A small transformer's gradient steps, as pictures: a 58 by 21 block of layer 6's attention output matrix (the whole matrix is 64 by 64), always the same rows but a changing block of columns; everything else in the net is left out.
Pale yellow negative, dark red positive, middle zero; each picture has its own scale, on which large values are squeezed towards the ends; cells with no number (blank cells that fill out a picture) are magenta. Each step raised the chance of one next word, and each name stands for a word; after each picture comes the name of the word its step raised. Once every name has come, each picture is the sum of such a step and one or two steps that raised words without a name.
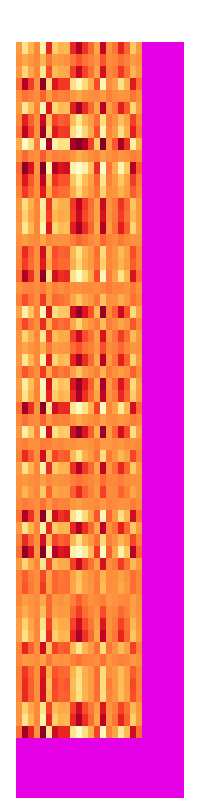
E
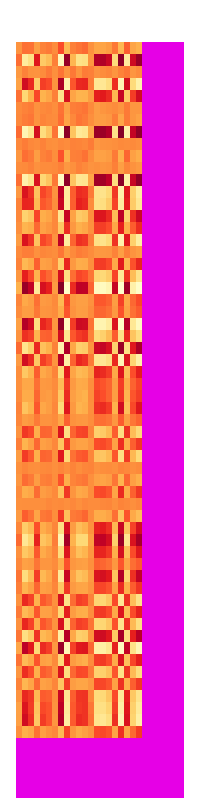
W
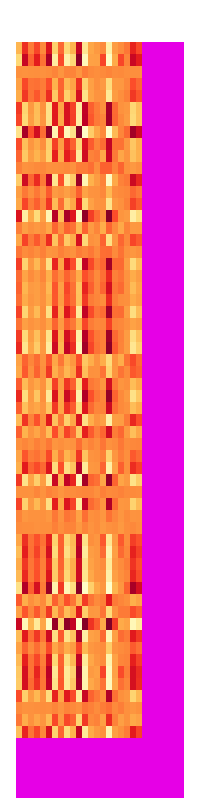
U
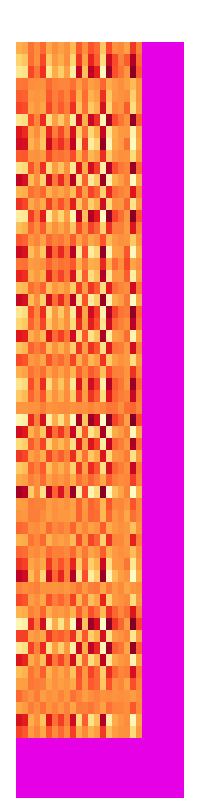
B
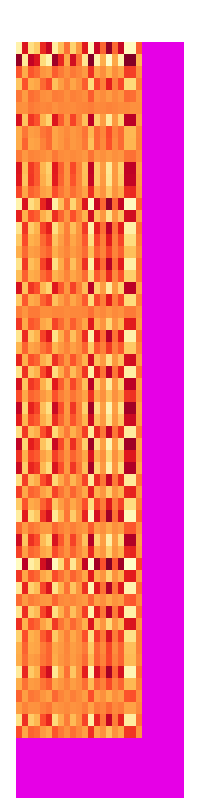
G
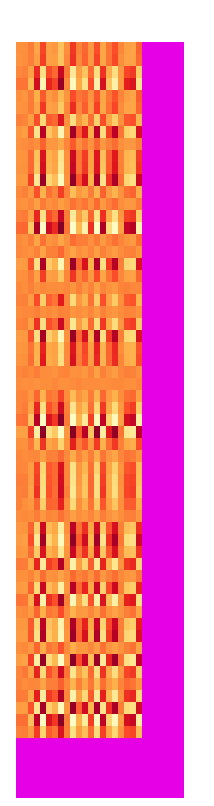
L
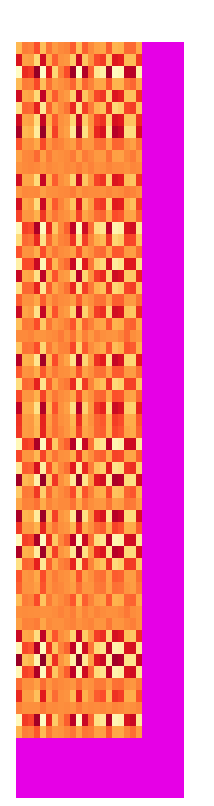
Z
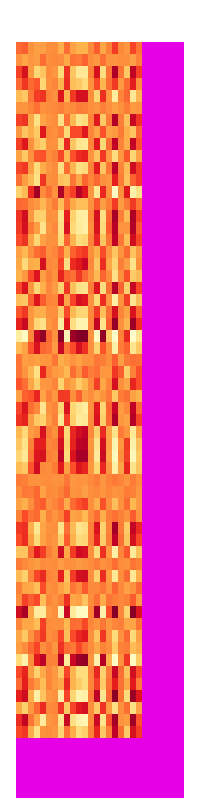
L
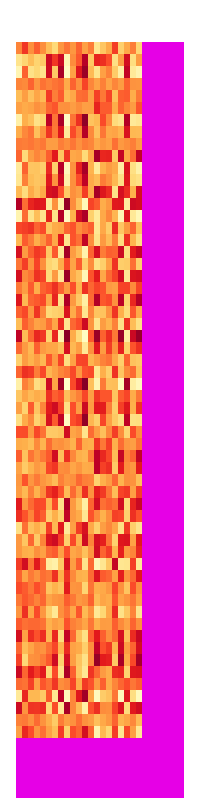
G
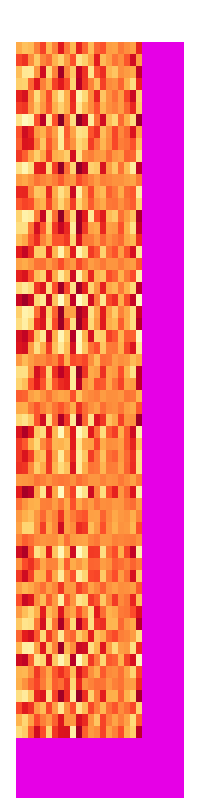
B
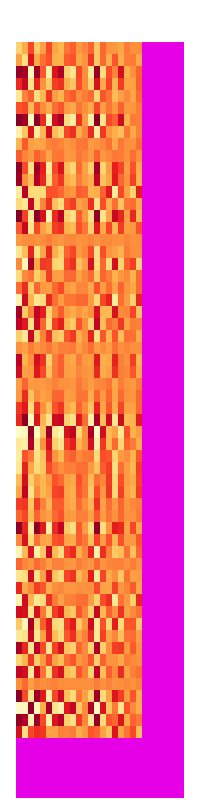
L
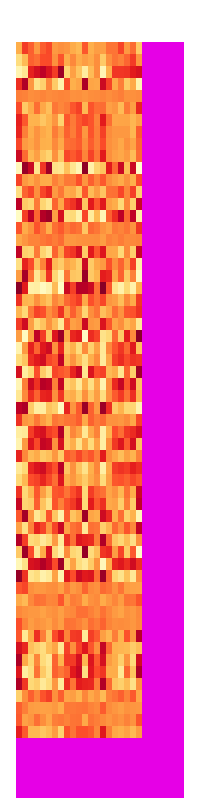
E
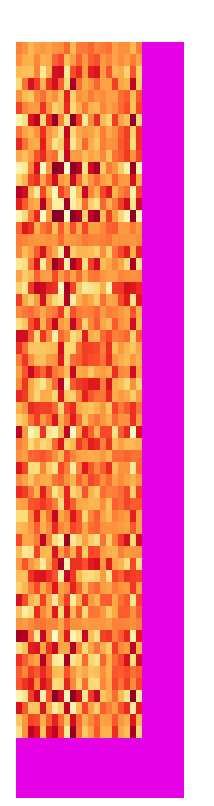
E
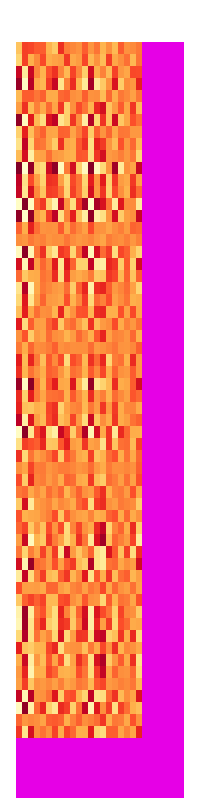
E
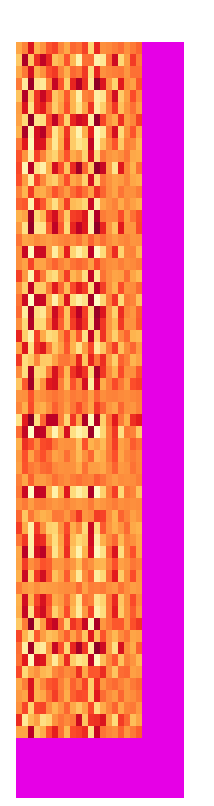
B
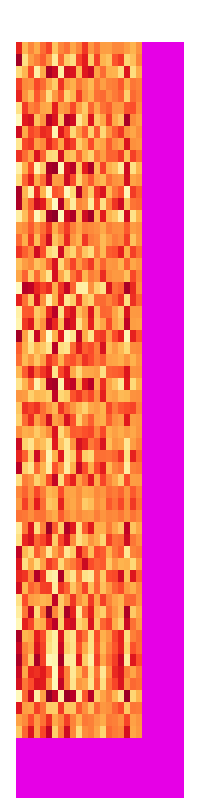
U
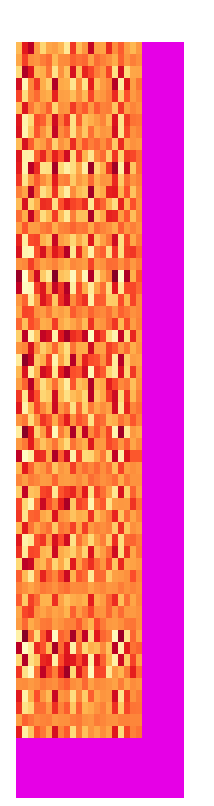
E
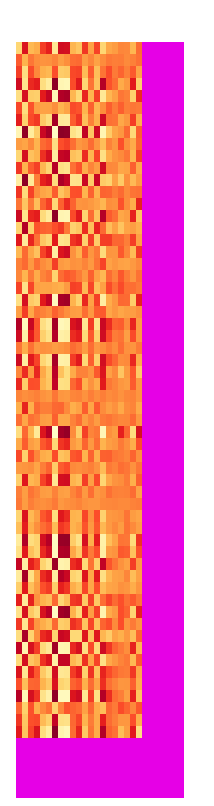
W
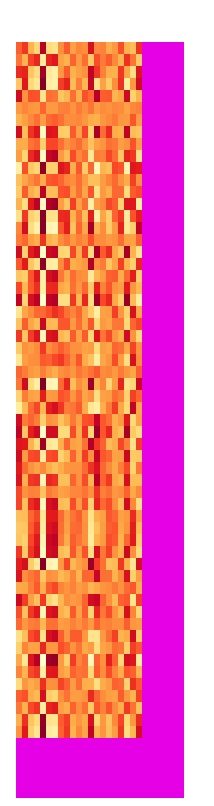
Z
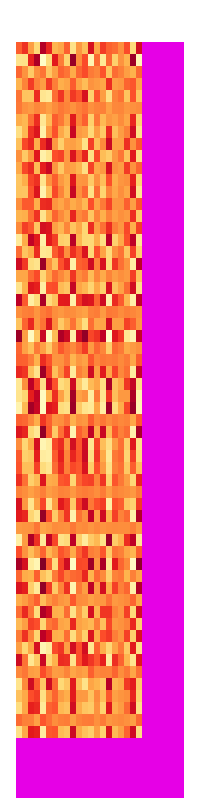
G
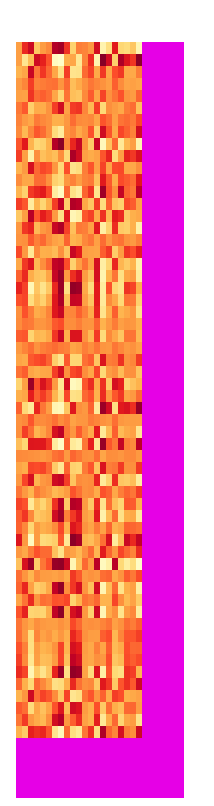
G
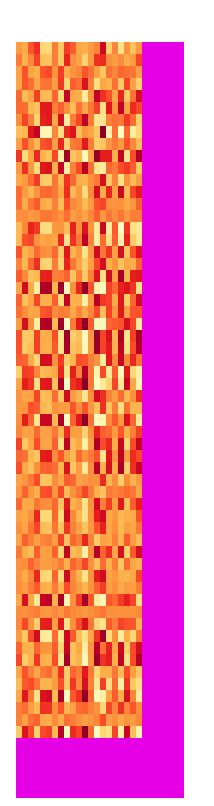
W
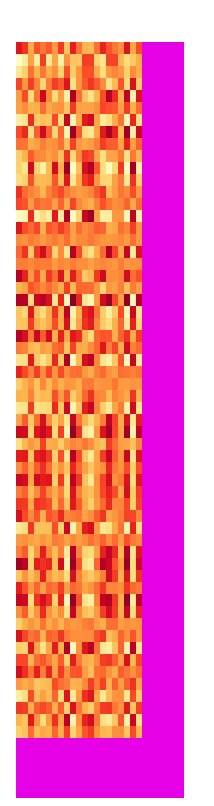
G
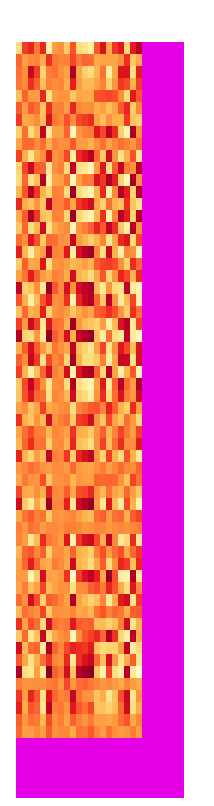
W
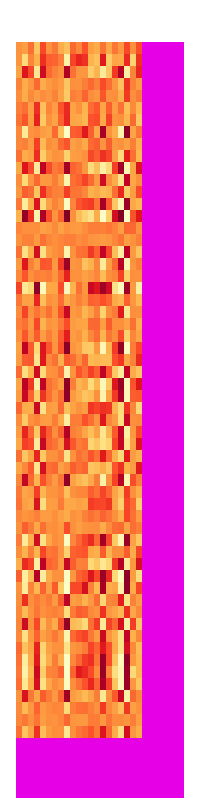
U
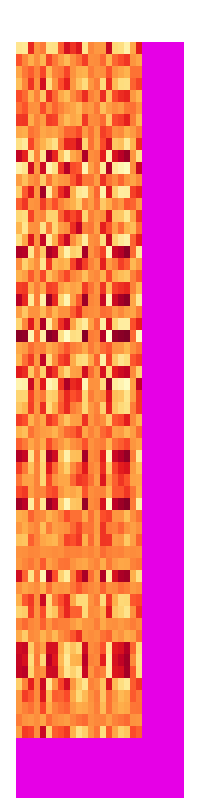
W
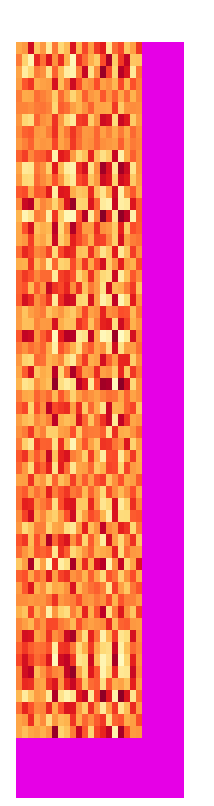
G
